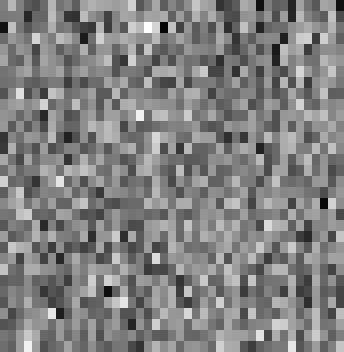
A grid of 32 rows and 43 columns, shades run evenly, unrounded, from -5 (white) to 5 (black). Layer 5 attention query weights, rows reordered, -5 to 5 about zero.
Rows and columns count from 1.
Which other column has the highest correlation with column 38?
42
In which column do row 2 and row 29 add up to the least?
7
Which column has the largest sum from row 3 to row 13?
35
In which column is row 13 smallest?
20
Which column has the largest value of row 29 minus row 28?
16
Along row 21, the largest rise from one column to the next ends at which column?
6
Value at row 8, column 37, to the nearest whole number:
2
